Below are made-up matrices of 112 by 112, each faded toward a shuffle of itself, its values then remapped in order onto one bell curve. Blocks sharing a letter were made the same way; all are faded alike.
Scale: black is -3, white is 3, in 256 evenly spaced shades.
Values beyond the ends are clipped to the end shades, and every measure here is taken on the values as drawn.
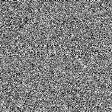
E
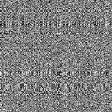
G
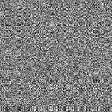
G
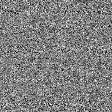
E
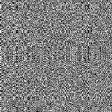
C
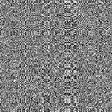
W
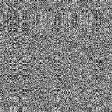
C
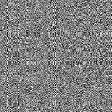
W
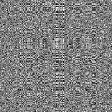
W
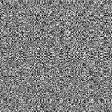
G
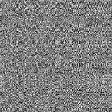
C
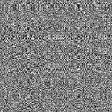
G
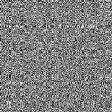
C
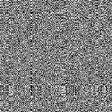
C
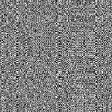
W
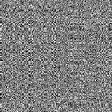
C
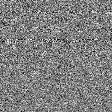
E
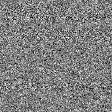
E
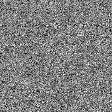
E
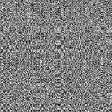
C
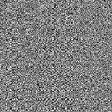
G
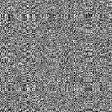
W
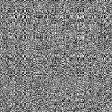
C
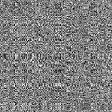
C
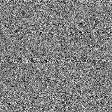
E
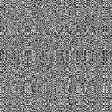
W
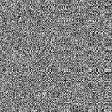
C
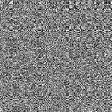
G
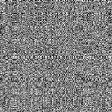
G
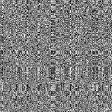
W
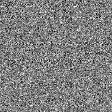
E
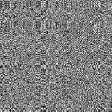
C
